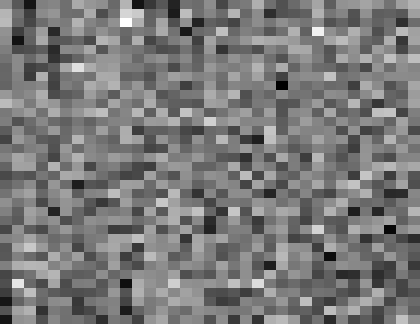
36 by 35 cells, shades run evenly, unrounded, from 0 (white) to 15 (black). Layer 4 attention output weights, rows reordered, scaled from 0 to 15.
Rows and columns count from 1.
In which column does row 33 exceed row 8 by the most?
7
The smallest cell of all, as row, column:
3, 11
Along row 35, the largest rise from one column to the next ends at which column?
4
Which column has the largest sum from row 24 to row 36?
1
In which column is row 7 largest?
5
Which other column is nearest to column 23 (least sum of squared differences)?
25
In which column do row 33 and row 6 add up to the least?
32
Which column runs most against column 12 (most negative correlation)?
34
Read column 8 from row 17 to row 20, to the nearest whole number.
7 7 11 7
